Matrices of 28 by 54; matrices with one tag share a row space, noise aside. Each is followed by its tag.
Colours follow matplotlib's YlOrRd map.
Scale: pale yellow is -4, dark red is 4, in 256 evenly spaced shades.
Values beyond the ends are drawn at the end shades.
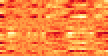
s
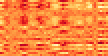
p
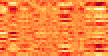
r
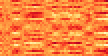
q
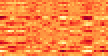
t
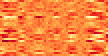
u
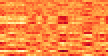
t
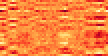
r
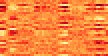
r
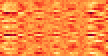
u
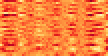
u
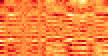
s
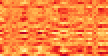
p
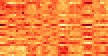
t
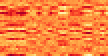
t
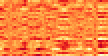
p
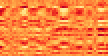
p
